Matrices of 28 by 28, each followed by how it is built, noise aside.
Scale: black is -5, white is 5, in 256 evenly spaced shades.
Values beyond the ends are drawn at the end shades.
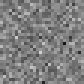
noise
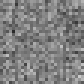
blocks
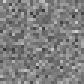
noise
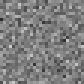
noise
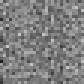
repeating rows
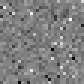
sparse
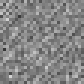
Hankel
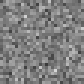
noise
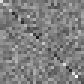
diagonal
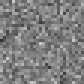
noise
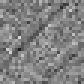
Hankel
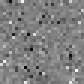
sparse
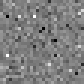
sparse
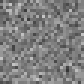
noise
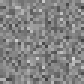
repeating rows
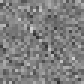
diagonal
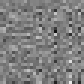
low rank
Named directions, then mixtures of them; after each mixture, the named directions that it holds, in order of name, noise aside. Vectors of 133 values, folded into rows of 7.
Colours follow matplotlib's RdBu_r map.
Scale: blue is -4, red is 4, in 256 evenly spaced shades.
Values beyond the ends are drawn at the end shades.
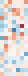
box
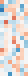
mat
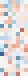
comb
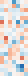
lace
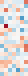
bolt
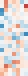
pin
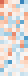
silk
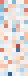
bolt, lace, mat.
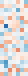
bolt.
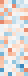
comb, lace, silk.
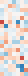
bolt, lace.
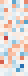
bolt, lace.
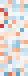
comb, mat, pin.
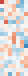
mat, silk.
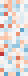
comb.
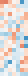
silk.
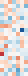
bolt, comb.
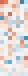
silk.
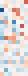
box, mat.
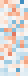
box, silk.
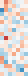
box, lace, pin.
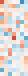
silk.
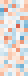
lace, pin.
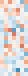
bolt, box, silk.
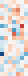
box, comb.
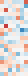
bolt.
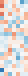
comb, silk.
